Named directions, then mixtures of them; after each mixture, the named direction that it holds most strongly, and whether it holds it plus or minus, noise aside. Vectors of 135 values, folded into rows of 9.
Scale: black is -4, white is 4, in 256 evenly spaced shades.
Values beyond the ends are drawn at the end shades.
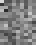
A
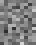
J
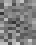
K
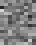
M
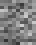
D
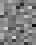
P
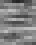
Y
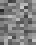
J, plus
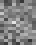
K, minus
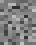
J, plus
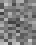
K, plus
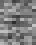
Y, plus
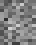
K, minus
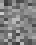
K, minus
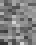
J, plus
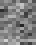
D, minus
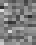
M, plus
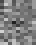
K, plus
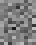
J, plus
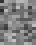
A, minus
